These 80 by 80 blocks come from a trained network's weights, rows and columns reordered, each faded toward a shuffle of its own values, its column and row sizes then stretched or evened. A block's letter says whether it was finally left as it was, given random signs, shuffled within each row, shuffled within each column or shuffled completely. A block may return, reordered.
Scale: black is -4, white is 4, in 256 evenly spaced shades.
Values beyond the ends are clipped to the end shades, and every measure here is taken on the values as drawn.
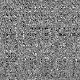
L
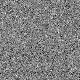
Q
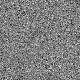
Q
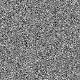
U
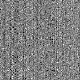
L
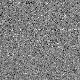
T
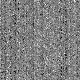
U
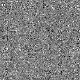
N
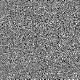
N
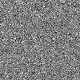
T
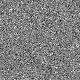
Q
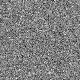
Q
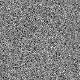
U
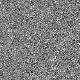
U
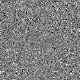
N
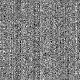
L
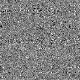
N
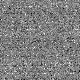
T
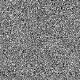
N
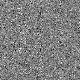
U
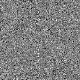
N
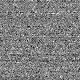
T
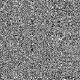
L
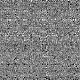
L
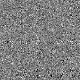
N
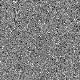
U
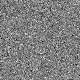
Q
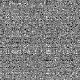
L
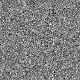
U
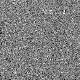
T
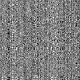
L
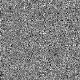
N
